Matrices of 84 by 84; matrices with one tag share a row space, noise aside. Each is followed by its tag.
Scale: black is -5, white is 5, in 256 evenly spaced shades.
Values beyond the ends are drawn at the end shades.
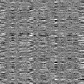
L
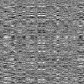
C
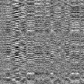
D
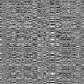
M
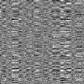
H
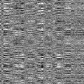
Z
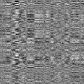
D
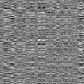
C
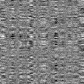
L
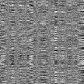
L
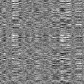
H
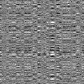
M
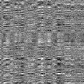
Z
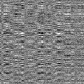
Z
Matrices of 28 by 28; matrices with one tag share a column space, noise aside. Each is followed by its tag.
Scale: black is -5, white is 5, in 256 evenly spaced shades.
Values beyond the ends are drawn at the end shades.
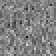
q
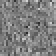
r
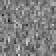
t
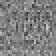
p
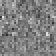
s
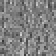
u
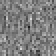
p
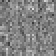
r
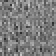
r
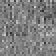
s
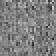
r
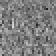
q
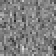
t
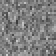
p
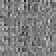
r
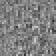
q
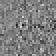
q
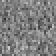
t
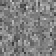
r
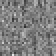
u
